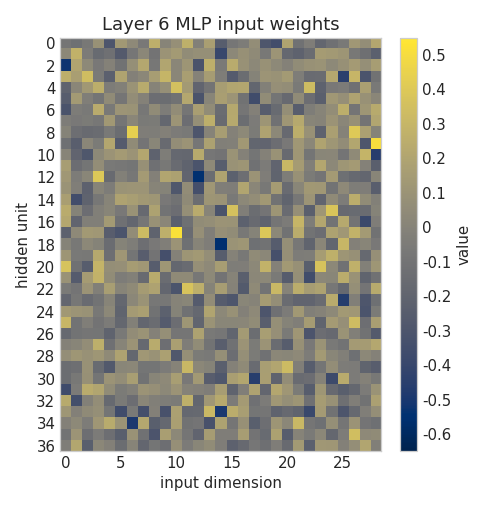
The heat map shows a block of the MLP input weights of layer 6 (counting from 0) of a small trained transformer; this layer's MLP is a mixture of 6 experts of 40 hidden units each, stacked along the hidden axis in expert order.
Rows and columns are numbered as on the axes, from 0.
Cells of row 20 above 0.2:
5
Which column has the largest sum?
26
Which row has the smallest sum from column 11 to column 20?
12
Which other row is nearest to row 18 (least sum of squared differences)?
30
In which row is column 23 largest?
20
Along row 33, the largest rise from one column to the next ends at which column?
15
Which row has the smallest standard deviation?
28
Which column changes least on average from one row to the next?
17
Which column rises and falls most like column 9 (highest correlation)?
7
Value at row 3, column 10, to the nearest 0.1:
0
